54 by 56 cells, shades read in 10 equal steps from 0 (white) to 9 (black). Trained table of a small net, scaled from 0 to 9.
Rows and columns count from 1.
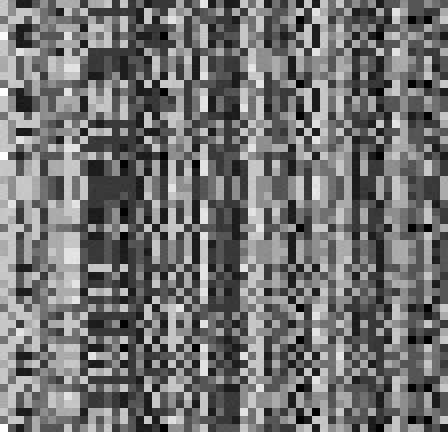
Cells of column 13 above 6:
31
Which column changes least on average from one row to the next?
17
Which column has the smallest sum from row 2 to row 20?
1
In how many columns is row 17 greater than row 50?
23
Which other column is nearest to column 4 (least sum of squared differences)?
24
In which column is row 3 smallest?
22
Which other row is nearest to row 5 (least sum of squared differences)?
12
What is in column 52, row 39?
8
